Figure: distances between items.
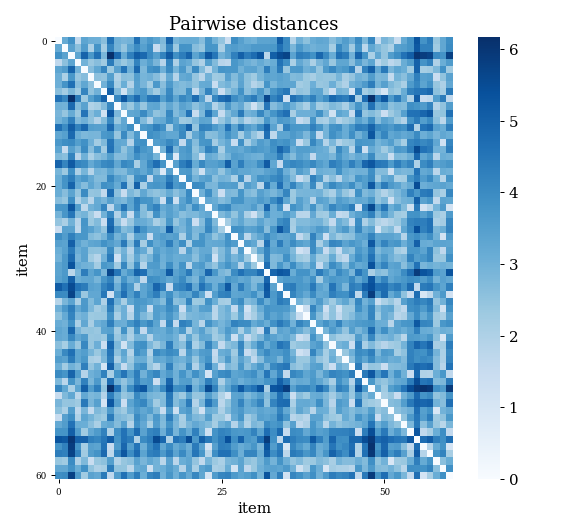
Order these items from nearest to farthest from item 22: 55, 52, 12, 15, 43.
52, 15, 43, 12, 55
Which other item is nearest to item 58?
51
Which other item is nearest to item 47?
15
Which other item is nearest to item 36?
49
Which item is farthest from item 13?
48
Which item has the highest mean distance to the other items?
55
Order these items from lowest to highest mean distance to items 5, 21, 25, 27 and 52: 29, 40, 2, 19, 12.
29, 19, 40, 12, 2
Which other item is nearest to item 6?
24
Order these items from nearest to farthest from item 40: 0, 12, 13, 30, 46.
13, 30, 46, 0, 12
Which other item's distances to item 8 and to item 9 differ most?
30
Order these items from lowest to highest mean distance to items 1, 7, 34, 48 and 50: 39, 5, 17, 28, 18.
5, 18, 39, 17, 28
